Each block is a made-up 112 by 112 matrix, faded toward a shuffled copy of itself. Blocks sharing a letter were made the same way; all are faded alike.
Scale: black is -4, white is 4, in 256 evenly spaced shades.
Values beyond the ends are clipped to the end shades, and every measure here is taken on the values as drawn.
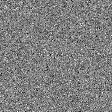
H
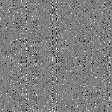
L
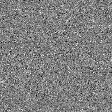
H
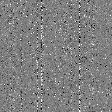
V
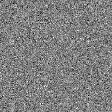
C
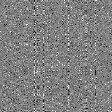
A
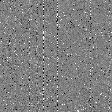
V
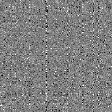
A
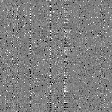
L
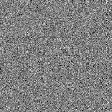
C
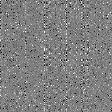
L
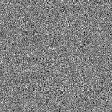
C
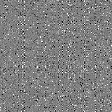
L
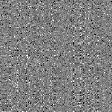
A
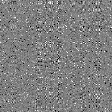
L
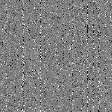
V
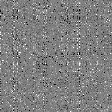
L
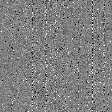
V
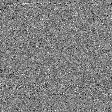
H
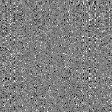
A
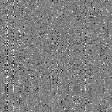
A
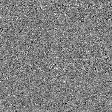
H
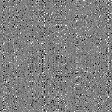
L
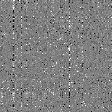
L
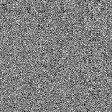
C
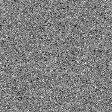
H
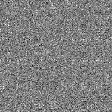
C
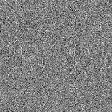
C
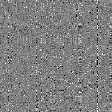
A
